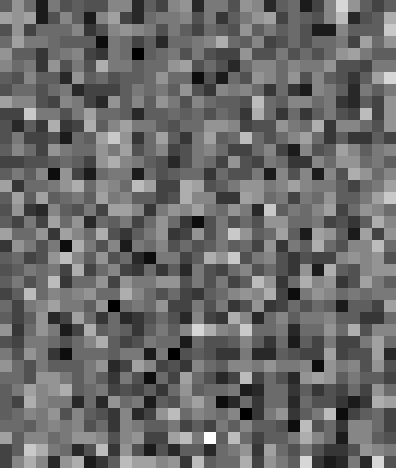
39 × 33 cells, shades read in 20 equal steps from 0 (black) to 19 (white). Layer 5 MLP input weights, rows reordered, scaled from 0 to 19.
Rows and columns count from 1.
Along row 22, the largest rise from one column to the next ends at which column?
14
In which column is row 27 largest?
20
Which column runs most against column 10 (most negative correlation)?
4
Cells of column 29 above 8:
10
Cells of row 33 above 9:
6
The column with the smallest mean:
25
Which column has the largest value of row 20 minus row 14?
1
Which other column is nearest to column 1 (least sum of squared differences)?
24
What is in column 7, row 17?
9
